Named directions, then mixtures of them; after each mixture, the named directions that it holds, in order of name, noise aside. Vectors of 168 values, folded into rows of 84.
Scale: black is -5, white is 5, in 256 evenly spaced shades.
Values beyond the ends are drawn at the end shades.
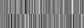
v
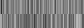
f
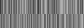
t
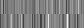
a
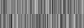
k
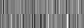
a, f.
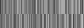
a, t, v.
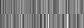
a, t.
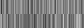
f.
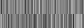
f, v.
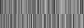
t, v.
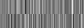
v.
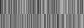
t.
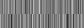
a, v.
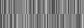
f, k, t.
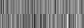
a, f.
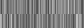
f, k.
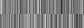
f, t.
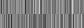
f, k, v.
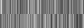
f, t.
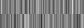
a, f, v.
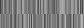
t, v.
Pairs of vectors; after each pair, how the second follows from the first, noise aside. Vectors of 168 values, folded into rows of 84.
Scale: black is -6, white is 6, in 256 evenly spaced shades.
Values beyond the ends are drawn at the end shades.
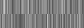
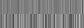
reversed, partly zeroed.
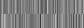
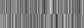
shuffled.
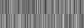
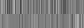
reversed, negated, partly zeroed.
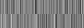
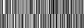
wrapped around, negated, scaled up.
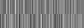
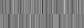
reversed, negated, partly zeroed.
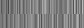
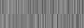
negated, shrunk.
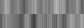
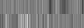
reversed, partly zeroed.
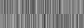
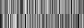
wrapped around, negated, scaled up.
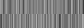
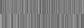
reversed, negated, shrunk.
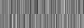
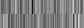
shuffled.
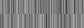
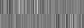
reversed, negated, partly zeroed.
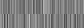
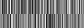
wrapped around, negated, scaled up.
